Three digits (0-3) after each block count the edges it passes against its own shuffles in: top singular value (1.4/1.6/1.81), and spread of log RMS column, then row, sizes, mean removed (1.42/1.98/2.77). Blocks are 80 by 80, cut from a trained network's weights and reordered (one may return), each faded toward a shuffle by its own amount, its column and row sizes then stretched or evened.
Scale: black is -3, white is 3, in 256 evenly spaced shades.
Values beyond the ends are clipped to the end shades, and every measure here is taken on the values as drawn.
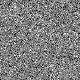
1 1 0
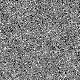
0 0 1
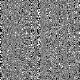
1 3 0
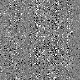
2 3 1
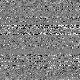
1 0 3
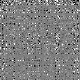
0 3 3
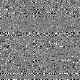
3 1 3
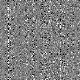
1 3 0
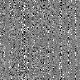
0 3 1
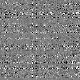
3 2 3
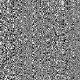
3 3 0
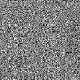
3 1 2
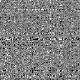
1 2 2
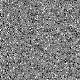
1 1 0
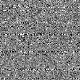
1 0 2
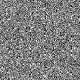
1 1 0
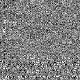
3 0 2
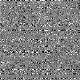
1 1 3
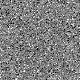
2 1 0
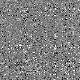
0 2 2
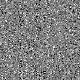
2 1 0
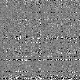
1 2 3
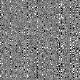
1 3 1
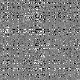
2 3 3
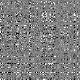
2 3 3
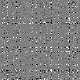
2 3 3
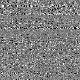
0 0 3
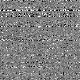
3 1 3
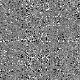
0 2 2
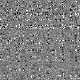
1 2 3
